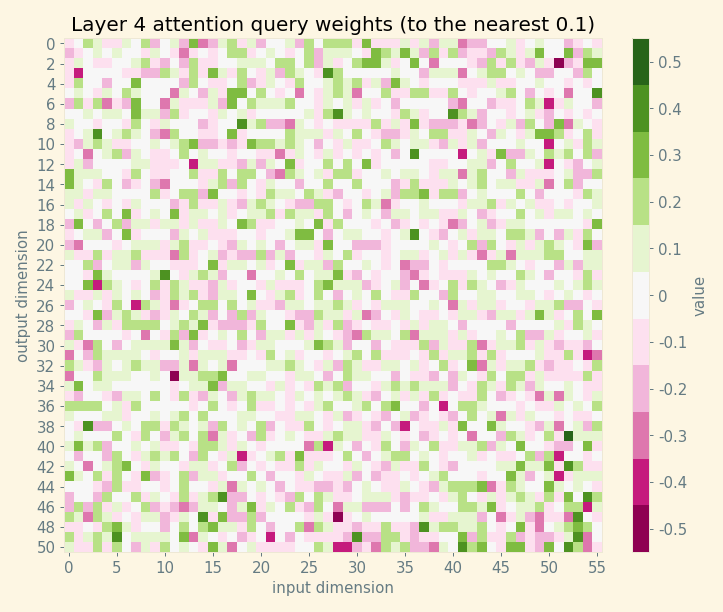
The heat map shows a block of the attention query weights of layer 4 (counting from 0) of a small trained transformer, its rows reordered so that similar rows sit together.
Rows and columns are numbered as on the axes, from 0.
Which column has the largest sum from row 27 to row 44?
14
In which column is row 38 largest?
2
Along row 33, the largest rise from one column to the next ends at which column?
12
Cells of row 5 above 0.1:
11
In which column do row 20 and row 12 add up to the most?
27
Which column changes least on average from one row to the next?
53
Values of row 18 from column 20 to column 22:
-0.1 -0.1 0
